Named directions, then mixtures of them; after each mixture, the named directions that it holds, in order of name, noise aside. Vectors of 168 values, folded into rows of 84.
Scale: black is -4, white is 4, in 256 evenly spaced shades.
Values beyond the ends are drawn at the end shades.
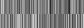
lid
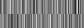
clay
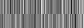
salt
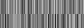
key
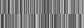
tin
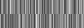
clay, tin.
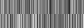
lid.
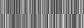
key, salt.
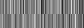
salt.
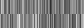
lid, tin.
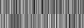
clay, key.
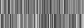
lid, tin.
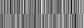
salt.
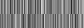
key, salt.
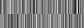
clay.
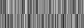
clay, key.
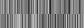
key, lid.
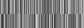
tin.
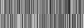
lid.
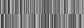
tin.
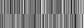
salt.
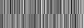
salt.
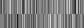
clay, lid.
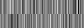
clay.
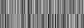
key.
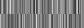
clay, tin.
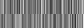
lid, salt.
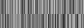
key.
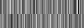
clay.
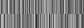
tin.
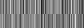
salt.
